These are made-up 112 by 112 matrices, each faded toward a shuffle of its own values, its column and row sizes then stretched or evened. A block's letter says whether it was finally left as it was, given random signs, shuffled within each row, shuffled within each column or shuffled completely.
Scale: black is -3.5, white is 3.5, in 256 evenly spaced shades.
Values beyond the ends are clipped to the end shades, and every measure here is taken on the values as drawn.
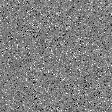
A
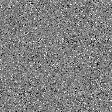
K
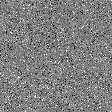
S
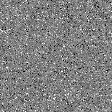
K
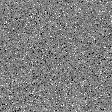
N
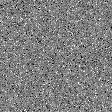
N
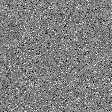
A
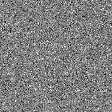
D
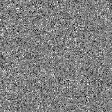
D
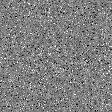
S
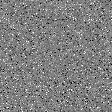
S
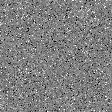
N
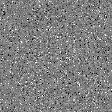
D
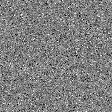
S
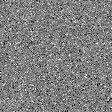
S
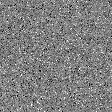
N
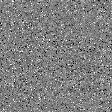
D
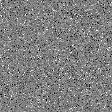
K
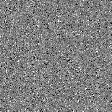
D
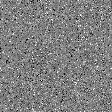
A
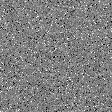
N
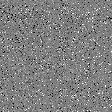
D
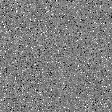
A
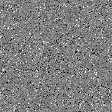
K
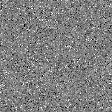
D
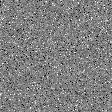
N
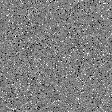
A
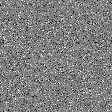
S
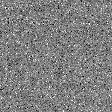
S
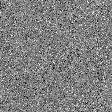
A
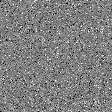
S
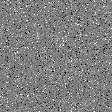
A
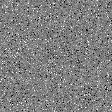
A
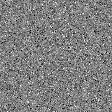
A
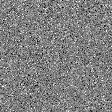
S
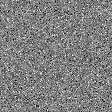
N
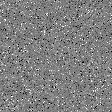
N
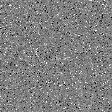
D
